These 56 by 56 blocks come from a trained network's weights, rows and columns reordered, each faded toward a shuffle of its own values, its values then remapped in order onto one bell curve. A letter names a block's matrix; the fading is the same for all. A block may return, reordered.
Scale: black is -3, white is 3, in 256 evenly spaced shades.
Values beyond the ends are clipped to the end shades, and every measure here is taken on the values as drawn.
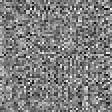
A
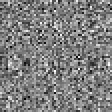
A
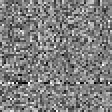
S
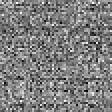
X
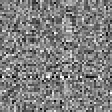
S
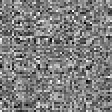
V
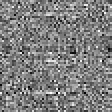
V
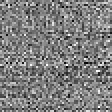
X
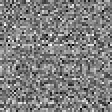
V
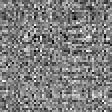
V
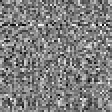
S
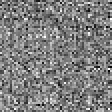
A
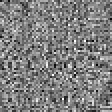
A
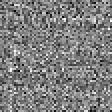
X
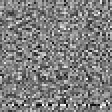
S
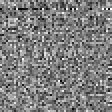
S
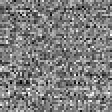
X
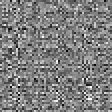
V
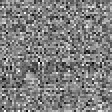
X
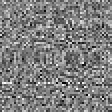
V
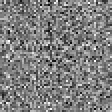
A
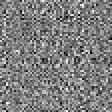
V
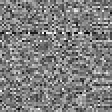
S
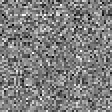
V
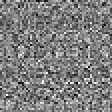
V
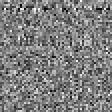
S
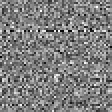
S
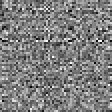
V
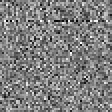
S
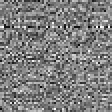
S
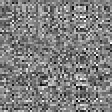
V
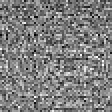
X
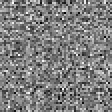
A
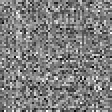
A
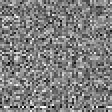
S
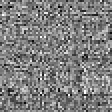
X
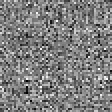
X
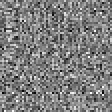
V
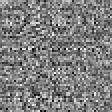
V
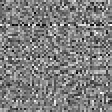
S
